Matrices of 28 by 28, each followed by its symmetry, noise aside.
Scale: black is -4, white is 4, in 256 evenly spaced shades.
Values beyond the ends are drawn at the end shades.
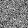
same after a half turn.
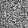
mirrored top to bottom.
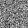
antisymmetric.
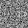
mirrored top to bottom.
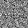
antisymmetric.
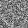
symmetric across the other diagonal.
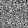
same after a half turn.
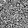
symmetric.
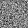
symmetric across the other diagonal.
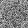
symmetric.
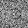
mirrored top to bottom.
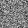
same after a half turn.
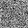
symmetric across the other diagonal.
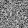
same after a half turn.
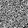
symmetric.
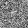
symmetric.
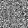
mirrored top to bottom.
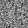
mirrored top to bottom.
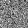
antisymmetric.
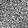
symmetric.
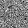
antisymmetric.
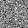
mirrored top to bottom.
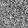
symmetric across the other diagonal.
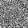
symmetric across the other diagonal.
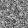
antisymmetric.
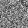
symmetric across the other diagonal.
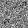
symmetric across the other diagonal.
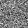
same after a half turn.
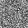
symmetric across the other diagonal.
